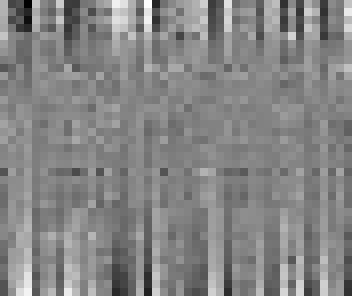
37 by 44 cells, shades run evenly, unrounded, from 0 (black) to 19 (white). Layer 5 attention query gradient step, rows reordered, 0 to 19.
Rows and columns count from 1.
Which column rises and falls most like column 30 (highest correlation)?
21
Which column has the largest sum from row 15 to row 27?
4
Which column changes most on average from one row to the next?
10
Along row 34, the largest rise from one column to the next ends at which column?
20
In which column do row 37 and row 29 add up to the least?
19
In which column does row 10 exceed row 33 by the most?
44
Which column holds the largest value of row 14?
15
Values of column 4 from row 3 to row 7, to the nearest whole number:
1 3 8 8 8
